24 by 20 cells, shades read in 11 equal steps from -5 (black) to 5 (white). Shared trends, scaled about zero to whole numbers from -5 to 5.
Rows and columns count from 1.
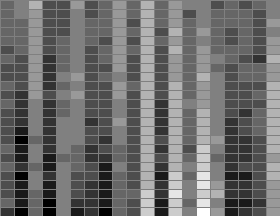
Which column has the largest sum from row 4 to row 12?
11
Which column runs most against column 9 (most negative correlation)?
15
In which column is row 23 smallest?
4
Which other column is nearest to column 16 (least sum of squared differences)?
5
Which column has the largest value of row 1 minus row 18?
2
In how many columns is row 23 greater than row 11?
4
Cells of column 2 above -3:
10
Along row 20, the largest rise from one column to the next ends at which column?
13
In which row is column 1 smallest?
24
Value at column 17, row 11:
-2
